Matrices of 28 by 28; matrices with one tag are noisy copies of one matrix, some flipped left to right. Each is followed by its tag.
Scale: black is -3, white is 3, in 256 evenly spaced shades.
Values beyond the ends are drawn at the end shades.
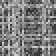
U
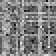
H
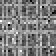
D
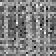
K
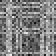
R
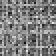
D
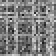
H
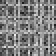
D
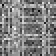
U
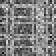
U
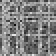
H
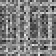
K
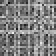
D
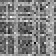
H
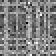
K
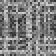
K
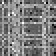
U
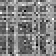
H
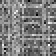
U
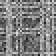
R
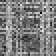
R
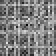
D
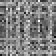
K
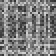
K
